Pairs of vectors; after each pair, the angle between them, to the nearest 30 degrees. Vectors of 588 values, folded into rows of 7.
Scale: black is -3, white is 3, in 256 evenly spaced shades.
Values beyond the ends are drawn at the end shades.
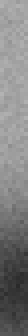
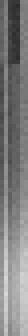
150 degrees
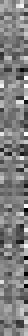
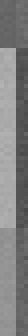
90 degrees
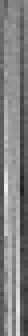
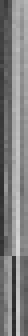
60 degrees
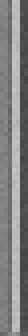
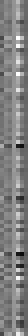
60 degrees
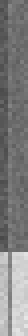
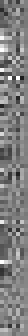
90 degrees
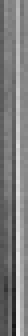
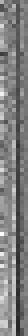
150 degrees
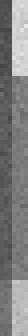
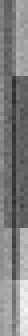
60 degrees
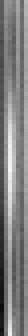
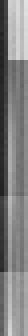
60 degrees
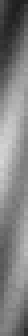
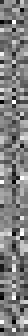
90 degrees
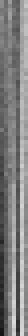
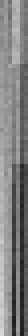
150 degrees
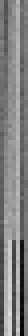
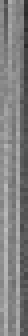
60 degrees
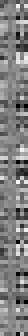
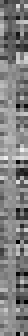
30 degrees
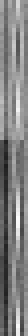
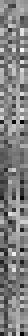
60 degrees
